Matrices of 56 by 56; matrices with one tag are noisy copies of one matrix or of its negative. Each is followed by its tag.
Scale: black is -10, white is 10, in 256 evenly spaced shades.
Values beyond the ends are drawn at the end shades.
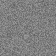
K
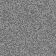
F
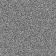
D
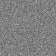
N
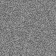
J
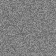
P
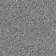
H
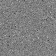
D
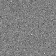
H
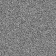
J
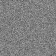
F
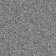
N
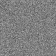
D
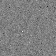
H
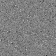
K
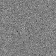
F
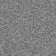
F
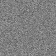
N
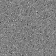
D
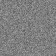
H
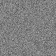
N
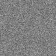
H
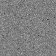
K
